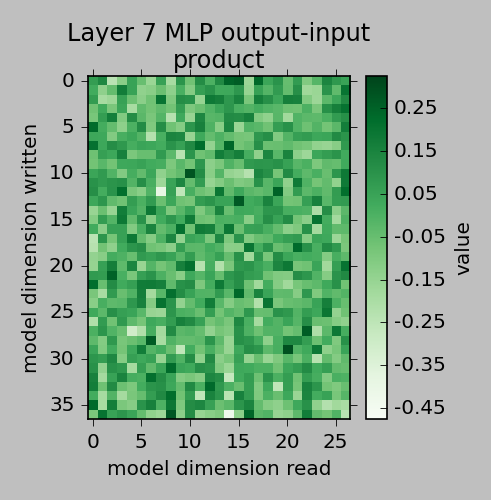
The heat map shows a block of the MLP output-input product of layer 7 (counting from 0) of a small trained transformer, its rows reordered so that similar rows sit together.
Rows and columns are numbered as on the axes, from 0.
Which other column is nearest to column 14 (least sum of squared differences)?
11
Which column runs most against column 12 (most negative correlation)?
1
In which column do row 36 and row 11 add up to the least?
14
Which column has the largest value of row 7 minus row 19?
0
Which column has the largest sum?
15
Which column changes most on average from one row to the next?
9
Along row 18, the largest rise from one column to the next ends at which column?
16
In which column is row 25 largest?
24
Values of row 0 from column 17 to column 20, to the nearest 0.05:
0.25 0.05 0.1 -0.05
